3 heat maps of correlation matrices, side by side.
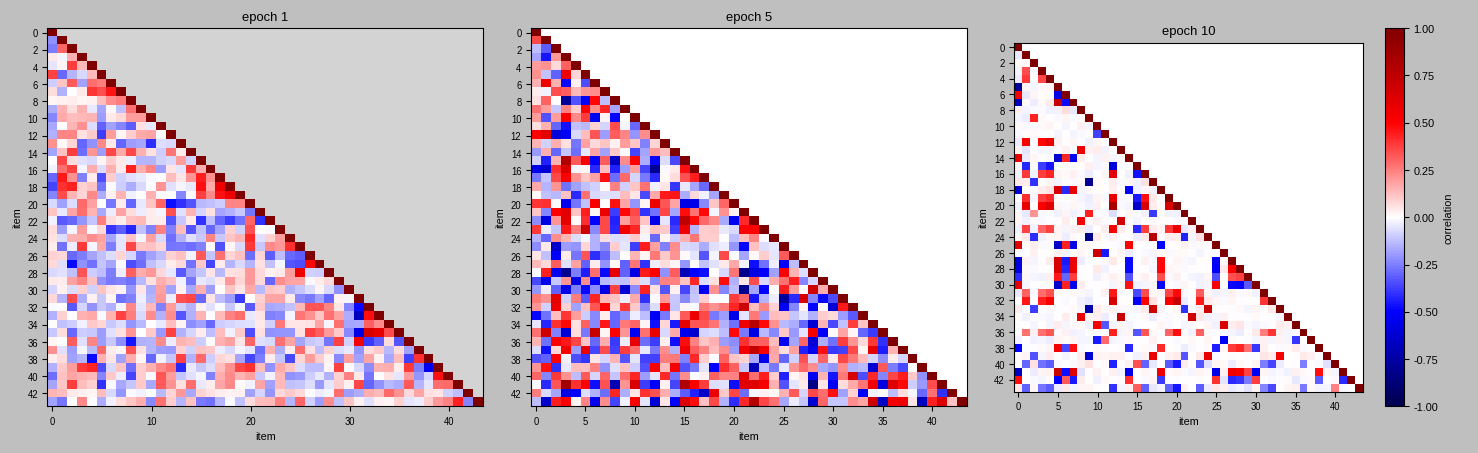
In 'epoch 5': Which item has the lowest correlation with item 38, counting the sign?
23
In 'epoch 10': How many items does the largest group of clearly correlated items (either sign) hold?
14
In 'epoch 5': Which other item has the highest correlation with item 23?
5
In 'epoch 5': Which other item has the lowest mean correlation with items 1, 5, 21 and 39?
30
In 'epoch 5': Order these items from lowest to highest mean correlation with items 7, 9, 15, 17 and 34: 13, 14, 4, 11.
14, 11, 13, 4
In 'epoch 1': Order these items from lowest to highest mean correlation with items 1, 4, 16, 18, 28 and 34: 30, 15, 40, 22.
22, 30, 40, 15
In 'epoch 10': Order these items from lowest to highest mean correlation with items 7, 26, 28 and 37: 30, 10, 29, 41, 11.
30, 11, 10, 29, 41
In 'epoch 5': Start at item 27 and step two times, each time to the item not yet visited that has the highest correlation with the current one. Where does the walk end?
2
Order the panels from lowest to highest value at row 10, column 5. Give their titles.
epoch 1, epoch 10, epoch 5
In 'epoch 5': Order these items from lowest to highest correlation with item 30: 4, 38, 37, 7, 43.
7, 37, 4, 43, 38
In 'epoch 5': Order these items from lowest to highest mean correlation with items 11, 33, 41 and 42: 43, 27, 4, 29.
27, 4, 29, 43
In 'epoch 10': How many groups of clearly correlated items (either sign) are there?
5
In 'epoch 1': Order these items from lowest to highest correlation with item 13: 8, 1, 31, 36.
8, 1, 36, 31
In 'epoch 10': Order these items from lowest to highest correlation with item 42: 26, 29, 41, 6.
41, 29, 26, 6
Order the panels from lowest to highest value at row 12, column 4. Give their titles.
epoch 5, epoch 1, epoch 10
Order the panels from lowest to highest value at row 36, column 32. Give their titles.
epoch 1, epoch 5, epoch 10
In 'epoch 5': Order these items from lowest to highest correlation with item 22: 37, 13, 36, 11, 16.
13, 11, 36, 16, 37
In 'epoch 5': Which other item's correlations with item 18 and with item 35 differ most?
43
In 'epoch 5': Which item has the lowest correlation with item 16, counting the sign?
12
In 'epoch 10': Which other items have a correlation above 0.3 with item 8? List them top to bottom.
13, 22, 34
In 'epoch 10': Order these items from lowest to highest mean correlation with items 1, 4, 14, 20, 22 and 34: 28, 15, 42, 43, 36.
15, 43, 28, 42, 36
